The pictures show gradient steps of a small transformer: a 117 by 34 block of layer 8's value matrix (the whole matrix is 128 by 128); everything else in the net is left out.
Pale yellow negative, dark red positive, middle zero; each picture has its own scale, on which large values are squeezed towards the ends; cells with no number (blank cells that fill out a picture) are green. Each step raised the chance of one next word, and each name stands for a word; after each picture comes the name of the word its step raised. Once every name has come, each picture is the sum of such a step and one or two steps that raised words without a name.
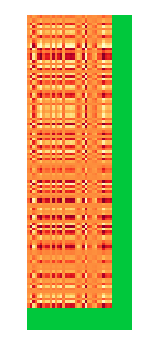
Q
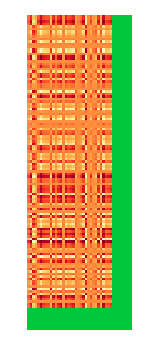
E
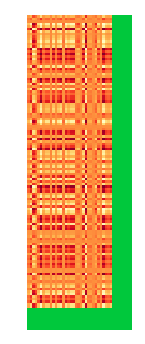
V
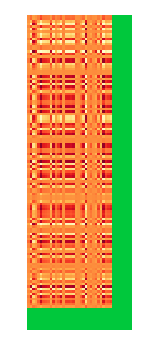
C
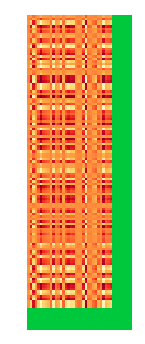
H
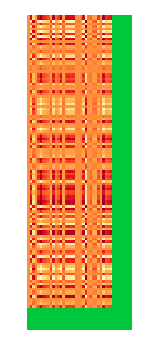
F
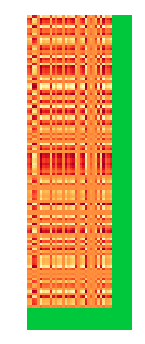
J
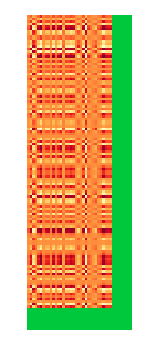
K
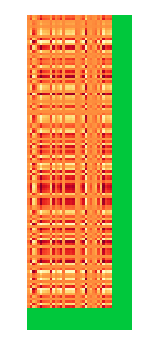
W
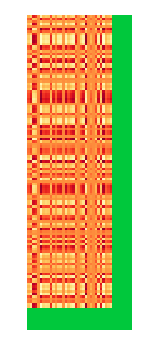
V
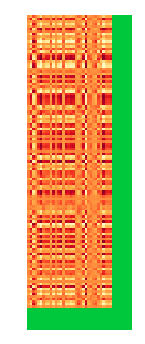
C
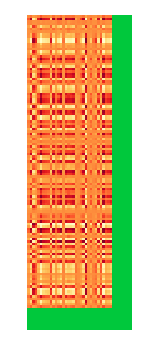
J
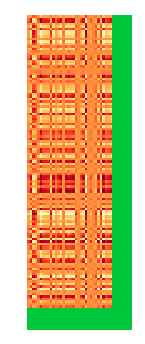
E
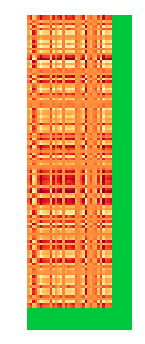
Q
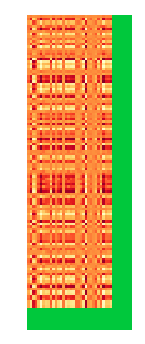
H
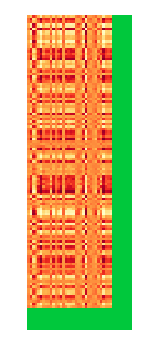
V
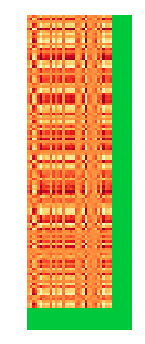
V
